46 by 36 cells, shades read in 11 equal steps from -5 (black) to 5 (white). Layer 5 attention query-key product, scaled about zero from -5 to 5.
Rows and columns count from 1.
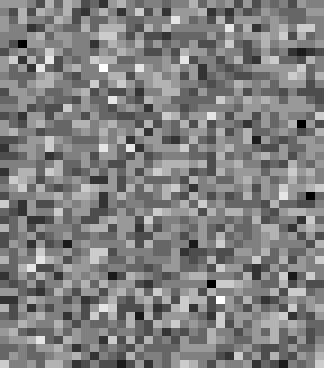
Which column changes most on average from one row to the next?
5
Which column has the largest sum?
25
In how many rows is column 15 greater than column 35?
18
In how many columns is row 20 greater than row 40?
12
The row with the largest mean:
24
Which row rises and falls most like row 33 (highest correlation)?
32
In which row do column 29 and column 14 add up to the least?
46
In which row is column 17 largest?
28
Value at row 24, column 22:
-3
